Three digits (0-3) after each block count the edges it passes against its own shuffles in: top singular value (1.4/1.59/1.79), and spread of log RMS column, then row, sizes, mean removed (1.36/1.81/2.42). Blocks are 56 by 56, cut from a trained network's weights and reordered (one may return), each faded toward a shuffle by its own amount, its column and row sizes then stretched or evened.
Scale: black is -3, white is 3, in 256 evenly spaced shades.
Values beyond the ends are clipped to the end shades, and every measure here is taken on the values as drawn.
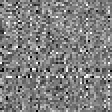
3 2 2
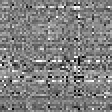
3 1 3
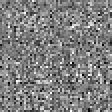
0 2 2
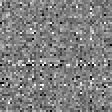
1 2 2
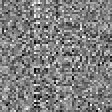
3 1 0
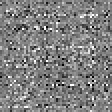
1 2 3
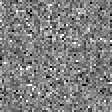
0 1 0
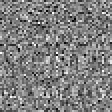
3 0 1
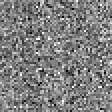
0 1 0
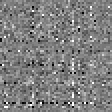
1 2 2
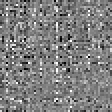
0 3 3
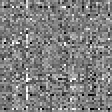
2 2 3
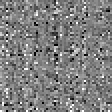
0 3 2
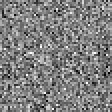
0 0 1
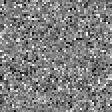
0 0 1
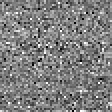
0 0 1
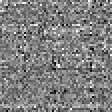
1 1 1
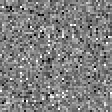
0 1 0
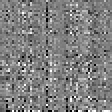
3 3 3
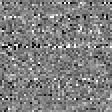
0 0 3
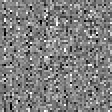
0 3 0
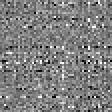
1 1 3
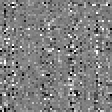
0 3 2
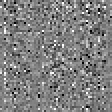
0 3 1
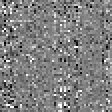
0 3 2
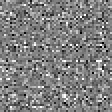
3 1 2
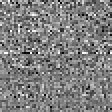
0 1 3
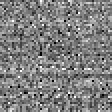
1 1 1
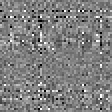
3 2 3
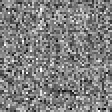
0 0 0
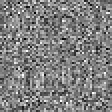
2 1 1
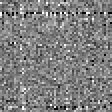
1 1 2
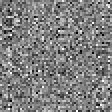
3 2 0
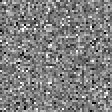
0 1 0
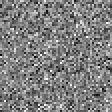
3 0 0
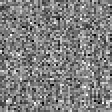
1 0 1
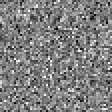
3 0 0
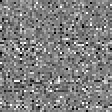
2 1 2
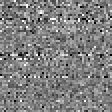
0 0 3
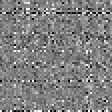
3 2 3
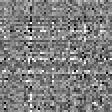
3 2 2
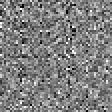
3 2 0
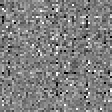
0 2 2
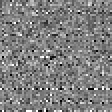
1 1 3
